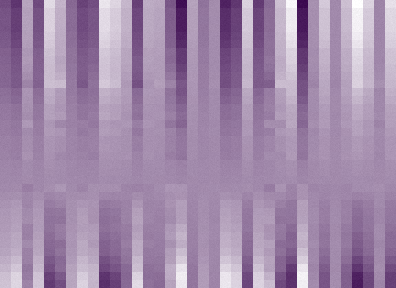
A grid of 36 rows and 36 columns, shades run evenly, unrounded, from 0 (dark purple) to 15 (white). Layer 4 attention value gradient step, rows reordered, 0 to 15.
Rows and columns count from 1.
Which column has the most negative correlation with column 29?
35
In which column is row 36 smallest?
33
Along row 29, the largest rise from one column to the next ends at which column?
28
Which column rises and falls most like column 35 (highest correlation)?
16
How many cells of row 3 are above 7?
21
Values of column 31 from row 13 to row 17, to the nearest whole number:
8 8 8 8 8
